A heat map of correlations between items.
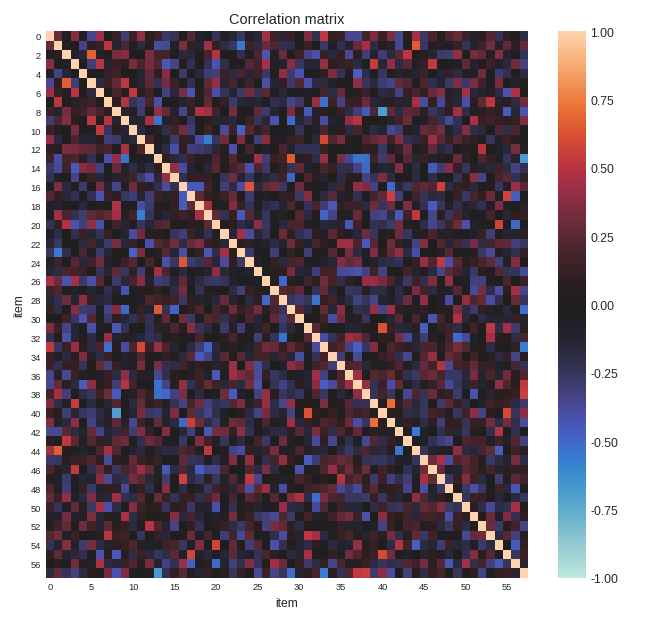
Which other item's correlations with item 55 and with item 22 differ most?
8
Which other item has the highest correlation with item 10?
6
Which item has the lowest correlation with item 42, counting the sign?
44
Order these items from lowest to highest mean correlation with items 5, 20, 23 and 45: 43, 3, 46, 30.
3, 46, 43, 30
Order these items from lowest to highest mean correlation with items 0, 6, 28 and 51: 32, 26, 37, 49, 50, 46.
32, 37, 26, 49, 46, 50
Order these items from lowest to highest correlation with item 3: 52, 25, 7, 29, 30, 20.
20, 30, 7, 52, 25, 29
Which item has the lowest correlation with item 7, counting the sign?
33
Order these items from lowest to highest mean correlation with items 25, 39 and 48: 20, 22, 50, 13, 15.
50, 15, 22, 20, 13
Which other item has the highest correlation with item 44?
1
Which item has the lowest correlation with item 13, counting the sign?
57
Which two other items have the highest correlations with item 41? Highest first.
39, 17
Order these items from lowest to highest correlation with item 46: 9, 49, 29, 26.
49, 29, 9, 26
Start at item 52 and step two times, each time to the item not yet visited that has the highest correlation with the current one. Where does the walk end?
9
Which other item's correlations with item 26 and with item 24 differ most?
48
